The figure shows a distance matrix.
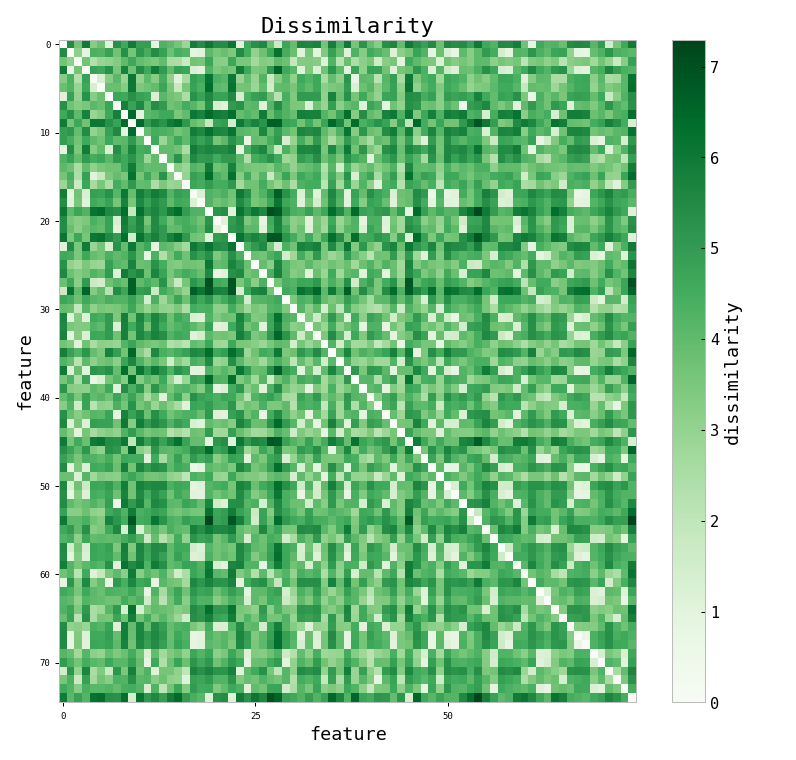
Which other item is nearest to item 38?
4
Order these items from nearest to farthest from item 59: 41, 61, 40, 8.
41, 40, 61, 8
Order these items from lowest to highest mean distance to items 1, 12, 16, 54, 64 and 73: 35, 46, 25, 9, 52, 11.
25, 11, 46, 35, 52, 9
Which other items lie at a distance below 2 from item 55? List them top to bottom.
8, 10, 64
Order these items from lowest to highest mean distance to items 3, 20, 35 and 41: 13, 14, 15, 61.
14, 15, 13, 61
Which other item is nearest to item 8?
10
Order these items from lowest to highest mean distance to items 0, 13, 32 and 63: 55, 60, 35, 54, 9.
60, 55, 35, 9, 54
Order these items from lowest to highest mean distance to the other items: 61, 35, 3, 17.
3, 17, 61, 35
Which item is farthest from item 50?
28
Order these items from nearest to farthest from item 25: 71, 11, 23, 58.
58, 11, 71, 23
